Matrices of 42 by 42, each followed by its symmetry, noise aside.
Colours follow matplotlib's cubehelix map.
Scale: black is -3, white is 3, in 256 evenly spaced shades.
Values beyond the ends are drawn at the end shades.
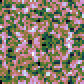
mirrored top to bottom.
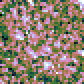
symmetric across the other diagonal.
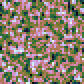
symmetric across the other diagonal.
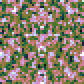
mirrored left to right.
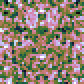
mirrored left to right.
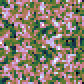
mirrored top to bottom.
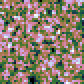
no symmetry.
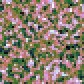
antisymmetric.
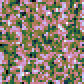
same after a half turn.
